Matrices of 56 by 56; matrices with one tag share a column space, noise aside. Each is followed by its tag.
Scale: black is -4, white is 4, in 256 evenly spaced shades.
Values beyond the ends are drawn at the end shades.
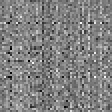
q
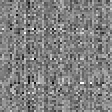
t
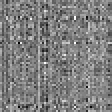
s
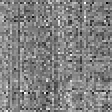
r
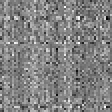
s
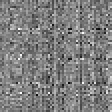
t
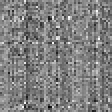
s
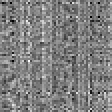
r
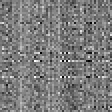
q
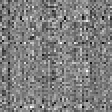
s
